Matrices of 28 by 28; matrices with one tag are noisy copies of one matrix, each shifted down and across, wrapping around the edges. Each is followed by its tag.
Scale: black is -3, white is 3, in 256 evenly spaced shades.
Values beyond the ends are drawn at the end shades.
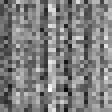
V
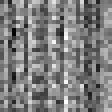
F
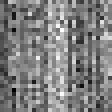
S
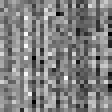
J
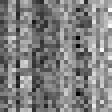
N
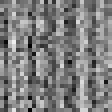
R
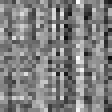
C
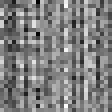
J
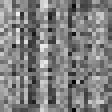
C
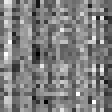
C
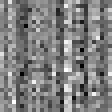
V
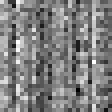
F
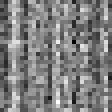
R
